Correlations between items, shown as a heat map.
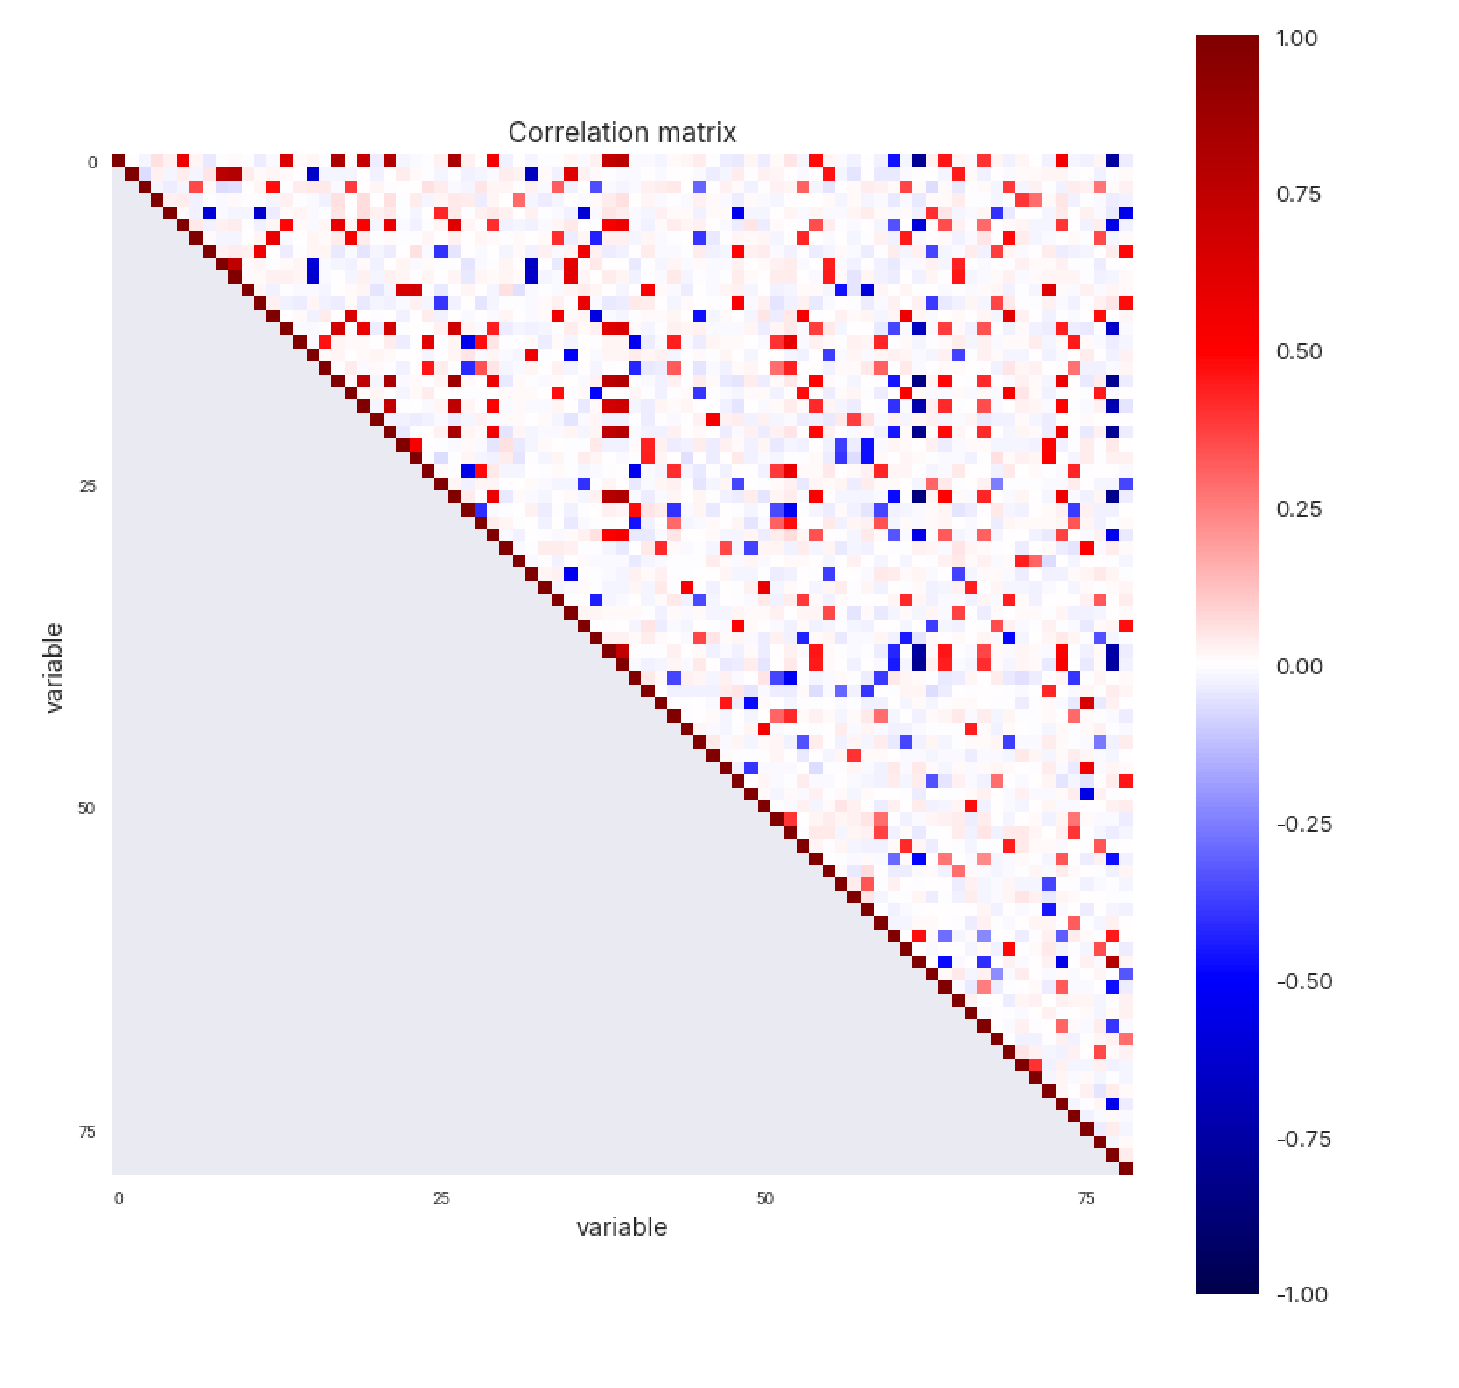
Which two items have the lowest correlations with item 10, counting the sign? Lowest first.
58, 56
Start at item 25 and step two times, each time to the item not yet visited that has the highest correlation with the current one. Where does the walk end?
63
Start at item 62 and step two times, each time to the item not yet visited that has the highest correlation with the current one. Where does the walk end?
60
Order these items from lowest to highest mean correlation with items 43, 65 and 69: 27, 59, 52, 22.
27, 22, 59, 52
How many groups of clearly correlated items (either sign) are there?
10
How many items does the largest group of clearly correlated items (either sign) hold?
17
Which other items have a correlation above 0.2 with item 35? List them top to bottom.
1, 8, 9, 55, 65
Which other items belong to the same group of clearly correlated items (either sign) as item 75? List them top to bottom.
30, 42, 47, 49
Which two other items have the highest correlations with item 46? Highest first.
20, 57
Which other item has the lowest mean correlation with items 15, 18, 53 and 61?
37
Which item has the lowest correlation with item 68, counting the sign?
4
